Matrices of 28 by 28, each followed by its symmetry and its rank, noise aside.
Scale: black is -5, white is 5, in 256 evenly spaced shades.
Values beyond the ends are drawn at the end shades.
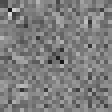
symmetric, rank six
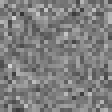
no symmetry, rank eight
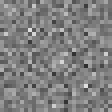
symmetric, rank four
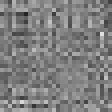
no symmetry, rank four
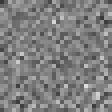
symmetric, rank eight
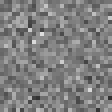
symmetric, rank six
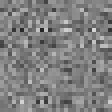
no symmetry, rank four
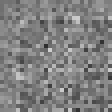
symmetric, rank six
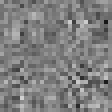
no symmetry, rank four
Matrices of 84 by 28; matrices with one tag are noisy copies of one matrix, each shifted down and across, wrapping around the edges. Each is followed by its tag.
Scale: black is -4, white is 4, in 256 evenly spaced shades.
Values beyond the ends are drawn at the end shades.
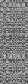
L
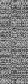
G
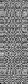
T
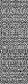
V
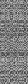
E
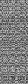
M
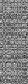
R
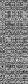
G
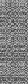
E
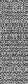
V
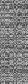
R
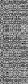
G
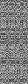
E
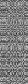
T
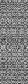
M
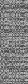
R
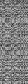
L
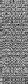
M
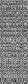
V
